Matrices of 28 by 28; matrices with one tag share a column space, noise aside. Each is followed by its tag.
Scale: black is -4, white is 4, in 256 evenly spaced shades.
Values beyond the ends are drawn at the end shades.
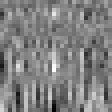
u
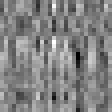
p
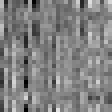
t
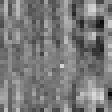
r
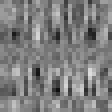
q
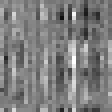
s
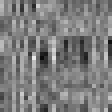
p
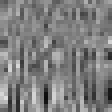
u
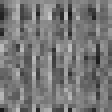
s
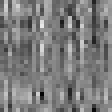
r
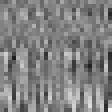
u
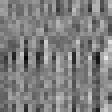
p
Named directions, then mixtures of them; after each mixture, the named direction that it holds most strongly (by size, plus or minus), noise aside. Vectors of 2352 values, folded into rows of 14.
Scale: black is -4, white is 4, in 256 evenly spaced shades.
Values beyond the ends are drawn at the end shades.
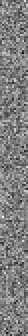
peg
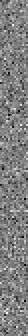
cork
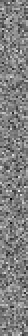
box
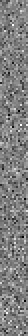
cork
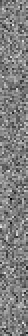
box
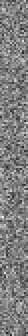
peg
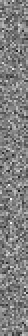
box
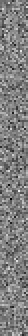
box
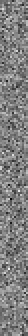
box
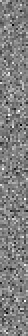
cork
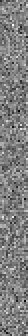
cork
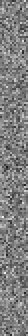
peg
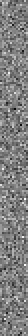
cork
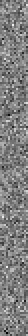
peg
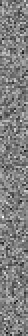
peg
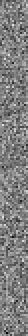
peg
